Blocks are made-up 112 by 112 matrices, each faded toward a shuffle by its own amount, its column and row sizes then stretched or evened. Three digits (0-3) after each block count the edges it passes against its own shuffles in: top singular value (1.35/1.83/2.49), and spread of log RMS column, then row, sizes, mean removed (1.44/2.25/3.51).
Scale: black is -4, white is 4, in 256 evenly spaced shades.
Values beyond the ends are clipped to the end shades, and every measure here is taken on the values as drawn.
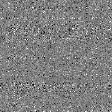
1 2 2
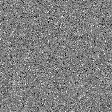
1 0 0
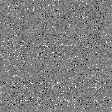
1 1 2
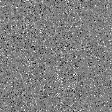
0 1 1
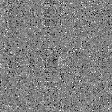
2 1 1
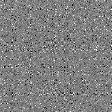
2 1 2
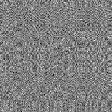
3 0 1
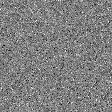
0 0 0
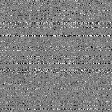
3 0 3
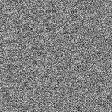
2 0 0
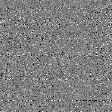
1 1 2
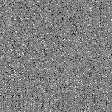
2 0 0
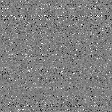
1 1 2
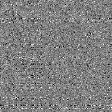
2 1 2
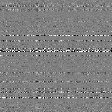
3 1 3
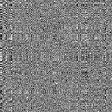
3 2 1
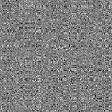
3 1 2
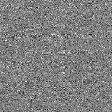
2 0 2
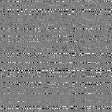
3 1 3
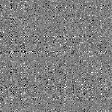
2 2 2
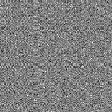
3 0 1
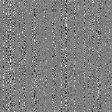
1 3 0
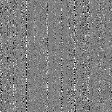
2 3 0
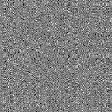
3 2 0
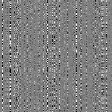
3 3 0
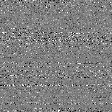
1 0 3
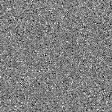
0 1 0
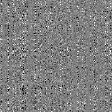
2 3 1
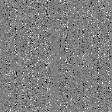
0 2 0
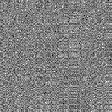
3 0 0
